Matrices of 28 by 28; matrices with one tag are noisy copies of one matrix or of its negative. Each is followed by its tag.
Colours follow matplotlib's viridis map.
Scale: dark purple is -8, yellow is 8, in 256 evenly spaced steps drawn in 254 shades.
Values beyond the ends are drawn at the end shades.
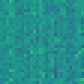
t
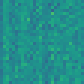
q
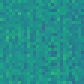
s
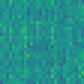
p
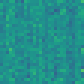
t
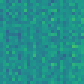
s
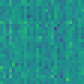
p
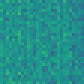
s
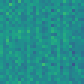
s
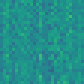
q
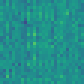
p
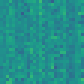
t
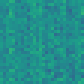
t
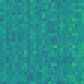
s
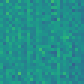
s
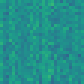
q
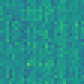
p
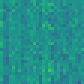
q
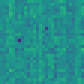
t
